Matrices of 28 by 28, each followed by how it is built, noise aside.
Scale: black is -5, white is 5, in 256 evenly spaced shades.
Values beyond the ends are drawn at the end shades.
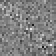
banded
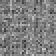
blocks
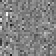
uneven columns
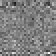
low rank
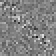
banded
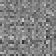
low rank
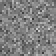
noise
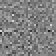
low rank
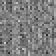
blocks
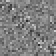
banded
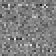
uneven rows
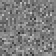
noise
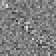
banded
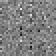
uneven columns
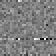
uneven rows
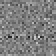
uneven rows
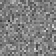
noise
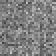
blocks
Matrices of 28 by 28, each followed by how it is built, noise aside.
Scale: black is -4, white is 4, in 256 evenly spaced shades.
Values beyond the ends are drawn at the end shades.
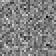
repeating rows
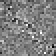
banded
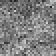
smooth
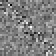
banded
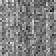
blocks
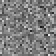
repeating rows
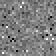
sparse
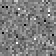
sparse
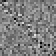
banded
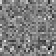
low rank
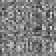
blocks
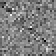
banded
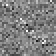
banded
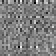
low rank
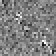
banded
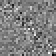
banded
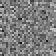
repeating rows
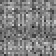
blocks
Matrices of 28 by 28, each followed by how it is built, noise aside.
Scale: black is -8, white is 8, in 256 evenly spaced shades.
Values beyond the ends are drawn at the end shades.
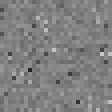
sparse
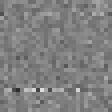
uneven rows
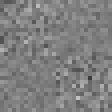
block diagonal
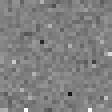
sparse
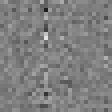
uneven columns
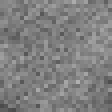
smooth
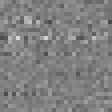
uneven rows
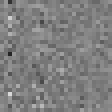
uneven columns
